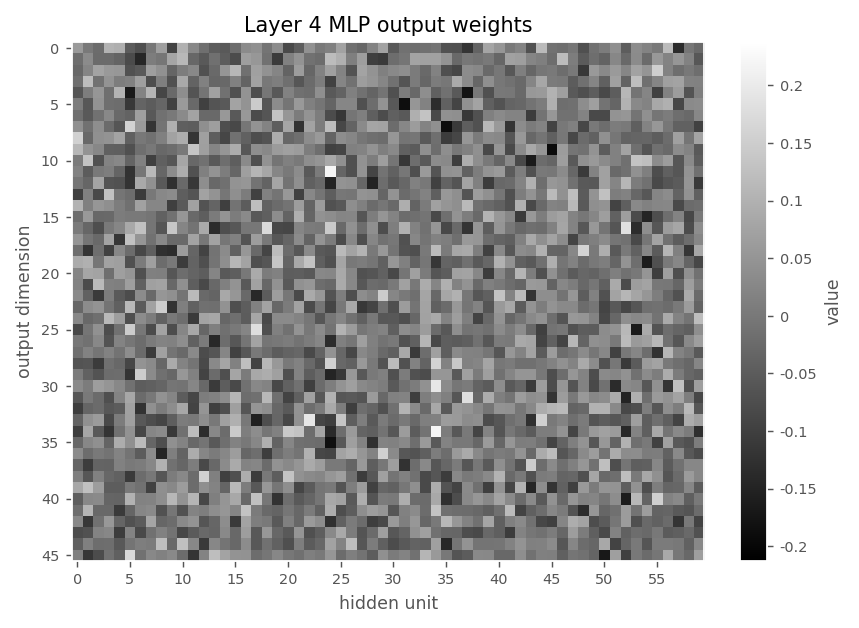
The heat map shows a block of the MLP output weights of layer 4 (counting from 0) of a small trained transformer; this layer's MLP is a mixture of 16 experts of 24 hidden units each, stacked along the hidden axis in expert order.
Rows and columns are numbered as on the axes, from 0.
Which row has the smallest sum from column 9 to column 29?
27
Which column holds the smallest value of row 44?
35
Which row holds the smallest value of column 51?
30
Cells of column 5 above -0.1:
40
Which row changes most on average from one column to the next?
34
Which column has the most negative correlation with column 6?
25
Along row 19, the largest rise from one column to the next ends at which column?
19
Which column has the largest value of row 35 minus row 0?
6
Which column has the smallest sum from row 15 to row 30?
12
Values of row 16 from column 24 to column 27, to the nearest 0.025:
0.15 -0.025 0.05 -0.025
